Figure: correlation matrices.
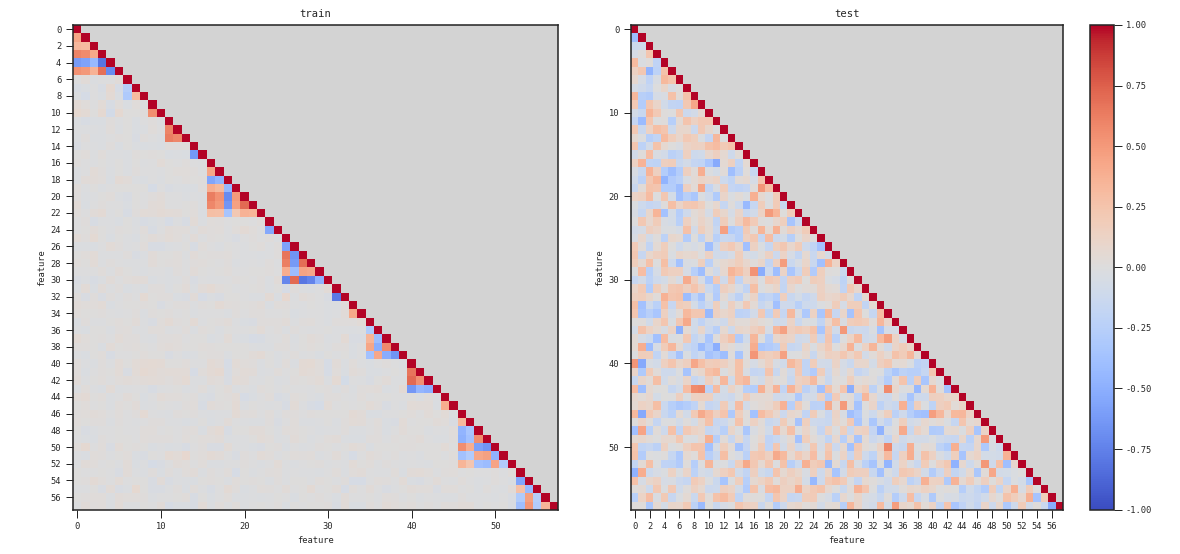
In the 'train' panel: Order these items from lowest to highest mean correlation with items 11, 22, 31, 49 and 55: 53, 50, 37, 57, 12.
50, 57, 37, 53, 12
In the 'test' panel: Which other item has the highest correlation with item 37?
34
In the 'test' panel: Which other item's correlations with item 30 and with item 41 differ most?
7
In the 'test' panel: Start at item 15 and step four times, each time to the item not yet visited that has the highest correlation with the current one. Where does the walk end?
10
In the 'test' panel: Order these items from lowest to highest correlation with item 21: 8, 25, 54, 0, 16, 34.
25, 16, 0, 54, 8, 34
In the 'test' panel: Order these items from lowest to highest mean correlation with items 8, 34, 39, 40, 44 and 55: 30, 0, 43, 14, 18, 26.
14, 26, 18, 30, 0, 43
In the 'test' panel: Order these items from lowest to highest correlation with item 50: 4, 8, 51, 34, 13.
13, 4, 8, 51, 34
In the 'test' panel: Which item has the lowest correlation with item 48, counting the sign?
33
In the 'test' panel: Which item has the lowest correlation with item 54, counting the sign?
24
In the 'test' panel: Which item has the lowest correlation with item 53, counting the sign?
0
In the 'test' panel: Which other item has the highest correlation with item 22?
18
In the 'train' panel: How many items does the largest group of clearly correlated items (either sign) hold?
7
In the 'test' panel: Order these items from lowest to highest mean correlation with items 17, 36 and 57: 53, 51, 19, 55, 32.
32, 55, 53, 51, 19
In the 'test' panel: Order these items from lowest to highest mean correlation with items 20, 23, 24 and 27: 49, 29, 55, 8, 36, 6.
6, 8, 29, 49, 55, 36
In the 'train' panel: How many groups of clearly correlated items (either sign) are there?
15
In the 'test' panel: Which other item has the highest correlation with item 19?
17
